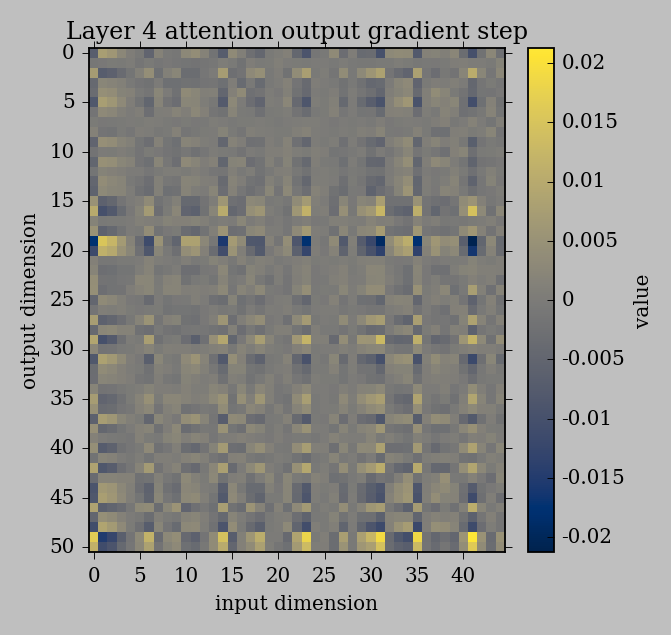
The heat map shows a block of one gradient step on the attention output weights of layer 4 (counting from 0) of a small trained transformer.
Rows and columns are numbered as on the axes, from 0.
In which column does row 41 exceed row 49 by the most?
1
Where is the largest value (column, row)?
41, 49
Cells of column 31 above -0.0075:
42
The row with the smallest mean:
19
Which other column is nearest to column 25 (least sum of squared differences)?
24
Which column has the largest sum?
34
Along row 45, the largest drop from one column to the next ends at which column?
35
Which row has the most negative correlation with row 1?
17
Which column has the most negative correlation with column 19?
20
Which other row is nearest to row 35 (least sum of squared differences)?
27
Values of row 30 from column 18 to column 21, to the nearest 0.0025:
0.0025 0 0 0
